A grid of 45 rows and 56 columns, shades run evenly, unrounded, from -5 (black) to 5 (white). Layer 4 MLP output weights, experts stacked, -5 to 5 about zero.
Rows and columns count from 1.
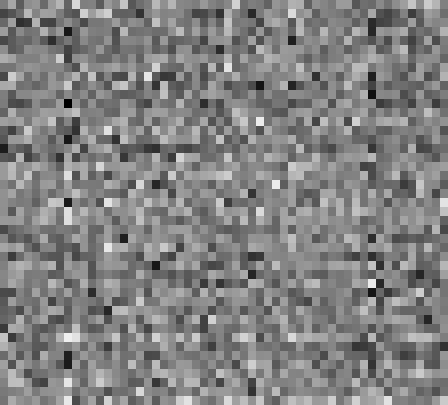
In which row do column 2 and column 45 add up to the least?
29
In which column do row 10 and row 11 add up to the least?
47
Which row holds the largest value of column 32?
41
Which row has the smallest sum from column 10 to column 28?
17
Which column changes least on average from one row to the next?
42
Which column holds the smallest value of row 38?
2
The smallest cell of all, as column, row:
9, 12
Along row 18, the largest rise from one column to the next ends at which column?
23
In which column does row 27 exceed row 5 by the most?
37
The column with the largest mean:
38
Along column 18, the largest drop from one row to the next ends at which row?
45
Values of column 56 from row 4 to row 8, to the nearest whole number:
2 0 0 -1 1
